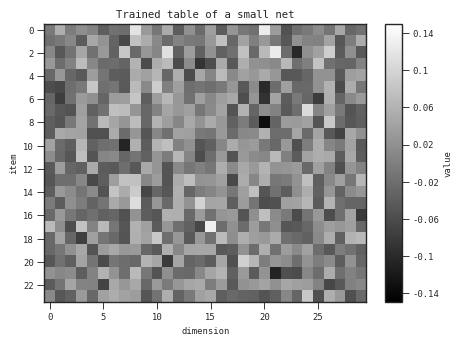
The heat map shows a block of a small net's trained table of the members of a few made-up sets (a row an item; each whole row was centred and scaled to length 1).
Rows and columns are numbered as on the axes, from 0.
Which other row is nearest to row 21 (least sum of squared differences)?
1
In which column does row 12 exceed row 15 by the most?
20
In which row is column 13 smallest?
4
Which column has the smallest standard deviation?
2
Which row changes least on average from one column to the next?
22
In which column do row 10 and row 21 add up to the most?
8
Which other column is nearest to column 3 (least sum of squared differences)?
13
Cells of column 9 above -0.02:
11
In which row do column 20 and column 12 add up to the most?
16
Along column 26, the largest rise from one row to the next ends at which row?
23
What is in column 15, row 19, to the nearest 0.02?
0.04
